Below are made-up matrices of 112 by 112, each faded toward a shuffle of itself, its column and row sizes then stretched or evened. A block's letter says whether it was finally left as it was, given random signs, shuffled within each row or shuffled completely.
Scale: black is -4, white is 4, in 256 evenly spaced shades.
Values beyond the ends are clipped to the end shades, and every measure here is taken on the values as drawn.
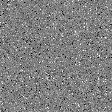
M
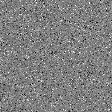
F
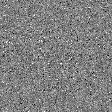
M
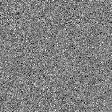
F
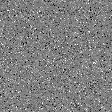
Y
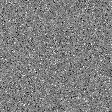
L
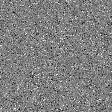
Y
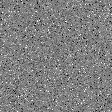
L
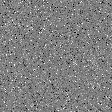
L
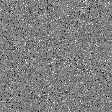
M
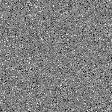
M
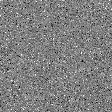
Y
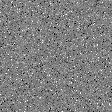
L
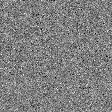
Y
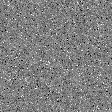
L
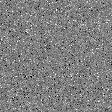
Y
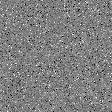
L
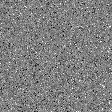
L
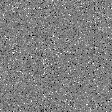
M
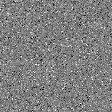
F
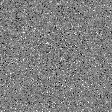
Y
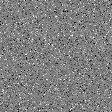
Y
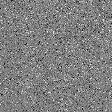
F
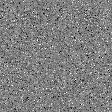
Y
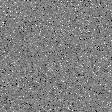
L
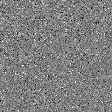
F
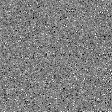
F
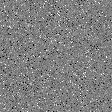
L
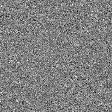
M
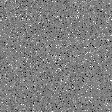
F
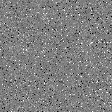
M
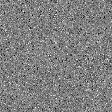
F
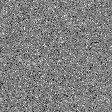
L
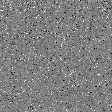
Y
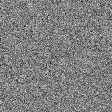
L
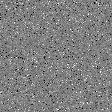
Y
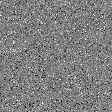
M
